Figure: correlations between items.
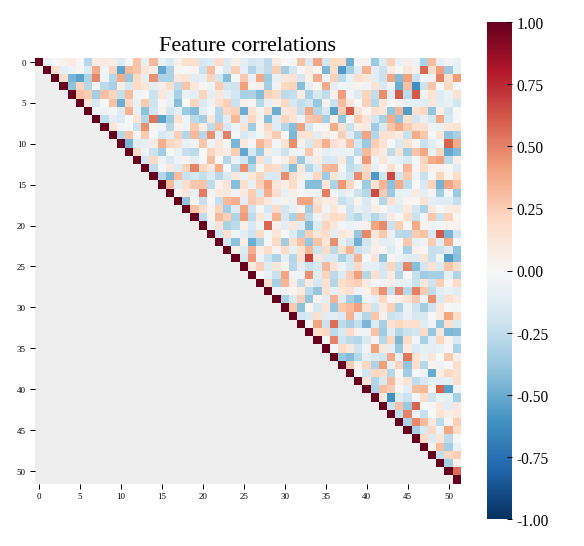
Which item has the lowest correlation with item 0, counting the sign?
38
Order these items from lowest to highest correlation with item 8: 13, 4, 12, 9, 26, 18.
26, 12, 18, 9, 4, 13
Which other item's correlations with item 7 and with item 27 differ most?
15
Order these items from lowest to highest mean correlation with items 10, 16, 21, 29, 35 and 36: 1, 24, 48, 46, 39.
39, 24, 1, 48, 46
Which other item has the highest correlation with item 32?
36
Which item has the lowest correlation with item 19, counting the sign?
6
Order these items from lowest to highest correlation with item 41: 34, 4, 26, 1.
4, 1, 34, 26
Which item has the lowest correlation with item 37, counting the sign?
1
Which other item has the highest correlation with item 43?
14
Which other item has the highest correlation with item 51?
50
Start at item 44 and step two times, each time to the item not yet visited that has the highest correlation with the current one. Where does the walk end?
46
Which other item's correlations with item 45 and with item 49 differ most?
21
